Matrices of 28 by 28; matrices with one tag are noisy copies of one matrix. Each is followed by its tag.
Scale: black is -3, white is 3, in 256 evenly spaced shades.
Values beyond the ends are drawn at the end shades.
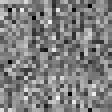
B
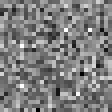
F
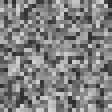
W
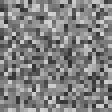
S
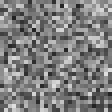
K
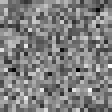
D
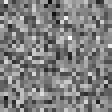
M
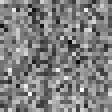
B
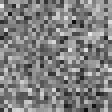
K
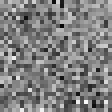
K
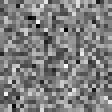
M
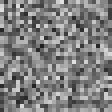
W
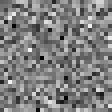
S
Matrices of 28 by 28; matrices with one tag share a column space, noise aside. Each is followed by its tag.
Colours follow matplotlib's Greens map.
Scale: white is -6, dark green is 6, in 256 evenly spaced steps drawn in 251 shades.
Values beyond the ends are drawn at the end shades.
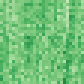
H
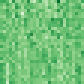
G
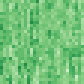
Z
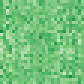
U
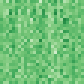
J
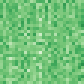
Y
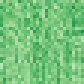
G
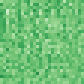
J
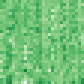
H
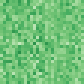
U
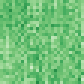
H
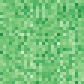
Y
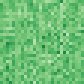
Y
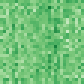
J
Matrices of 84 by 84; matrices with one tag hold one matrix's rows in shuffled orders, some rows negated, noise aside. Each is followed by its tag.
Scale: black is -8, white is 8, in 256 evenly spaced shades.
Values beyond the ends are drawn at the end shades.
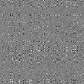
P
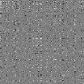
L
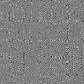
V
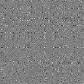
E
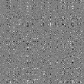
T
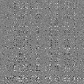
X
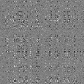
X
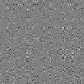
T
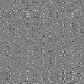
T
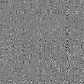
V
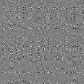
P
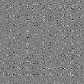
T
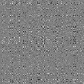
P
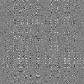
X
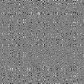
P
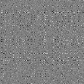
E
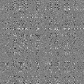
X
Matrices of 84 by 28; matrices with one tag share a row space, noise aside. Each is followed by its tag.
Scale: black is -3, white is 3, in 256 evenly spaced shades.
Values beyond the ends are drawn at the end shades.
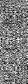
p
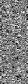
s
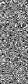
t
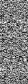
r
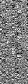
s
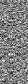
r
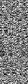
r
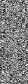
t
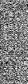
p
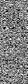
p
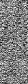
r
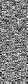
s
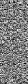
r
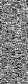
s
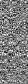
r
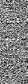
p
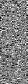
s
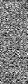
p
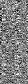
s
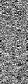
s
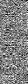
p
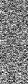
r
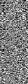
t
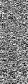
r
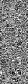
s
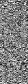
r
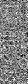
p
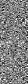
t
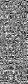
p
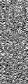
t
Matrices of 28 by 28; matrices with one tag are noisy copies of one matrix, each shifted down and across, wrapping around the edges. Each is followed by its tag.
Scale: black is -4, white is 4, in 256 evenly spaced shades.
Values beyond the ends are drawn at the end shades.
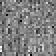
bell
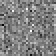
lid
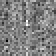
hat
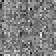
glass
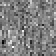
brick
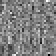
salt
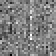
hat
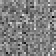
lid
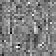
salt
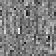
bell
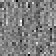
bell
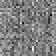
glass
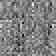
glass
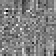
salt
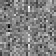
hat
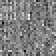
bell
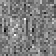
brick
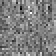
brick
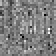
bell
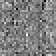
glass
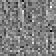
lid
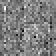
glass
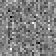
lid
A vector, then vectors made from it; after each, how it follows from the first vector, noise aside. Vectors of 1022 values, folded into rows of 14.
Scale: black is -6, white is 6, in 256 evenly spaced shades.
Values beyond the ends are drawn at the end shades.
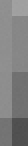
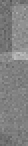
wrapped around, negated, partly zeroed.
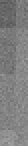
reversed, shrunk.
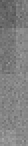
reversed, shrunk.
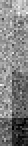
scaled up.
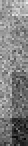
scaled up.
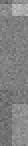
wrapped around, negated, partly zeroed.
